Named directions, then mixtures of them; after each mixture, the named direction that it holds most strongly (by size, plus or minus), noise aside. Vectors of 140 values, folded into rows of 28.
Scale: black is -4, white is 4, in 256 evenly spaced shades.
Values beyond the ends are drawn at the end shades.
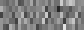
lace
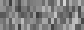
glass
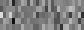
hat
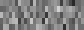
lace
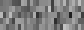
hat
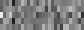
hat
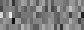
hat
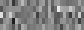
hat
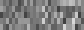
lace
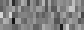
hat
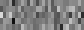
hat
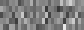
lace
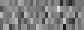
lace
